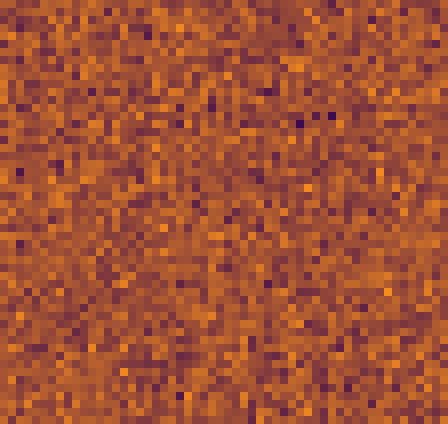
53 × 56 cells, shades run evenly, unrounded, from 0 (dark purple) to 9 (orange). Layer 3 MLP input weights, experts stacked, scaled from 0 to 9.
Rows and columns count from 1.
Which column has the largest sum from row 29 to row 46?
27
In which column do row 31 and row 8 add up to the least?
3
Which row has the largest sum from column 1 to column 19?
24
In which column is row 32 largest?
21
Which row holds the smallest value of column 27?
14
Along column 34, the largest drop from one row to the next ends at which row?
12
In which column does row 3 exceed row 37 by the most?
40
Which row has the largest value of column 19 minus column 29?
28
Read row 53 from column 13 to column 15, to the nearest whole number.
5 6 6
